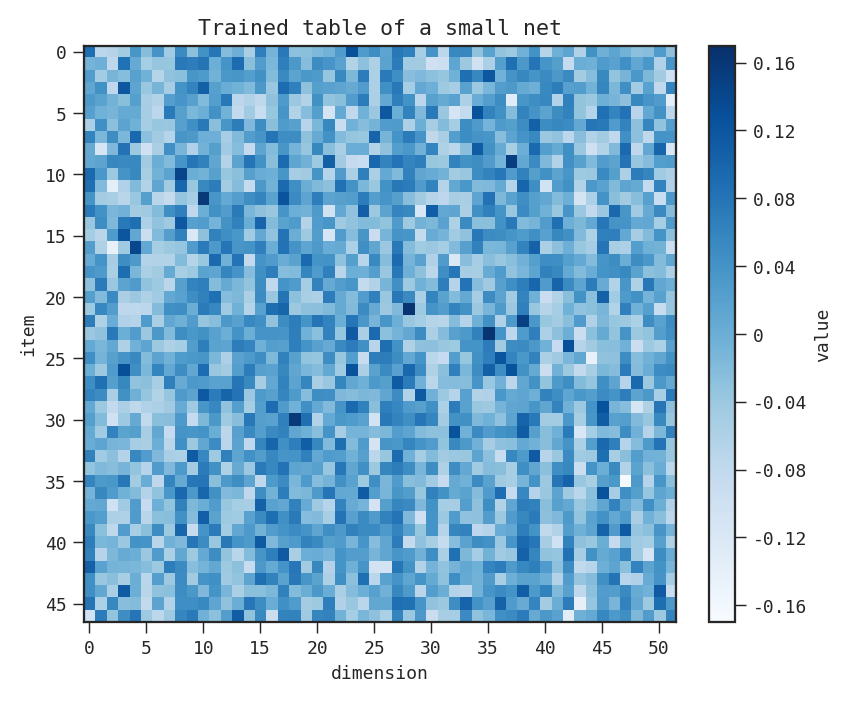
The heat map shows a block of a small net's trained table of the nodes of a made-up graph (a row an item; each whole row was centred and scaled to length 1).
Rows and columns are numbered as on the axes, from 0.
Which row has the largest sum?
9
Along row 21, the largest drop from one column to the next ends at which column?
29
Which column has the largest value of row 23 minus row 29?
35
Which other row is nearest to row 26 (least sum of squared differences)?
25
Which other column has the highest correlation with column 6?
32
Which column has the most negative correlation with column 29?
24
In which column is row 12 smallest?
43
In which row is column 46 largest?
13
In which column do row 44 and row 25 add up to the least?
44
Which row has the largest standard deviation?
5
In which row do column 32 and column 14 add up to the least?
17
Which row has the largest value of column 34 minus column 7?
31
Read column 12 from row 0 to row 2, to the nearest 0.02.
-0.02 0.04 0.04
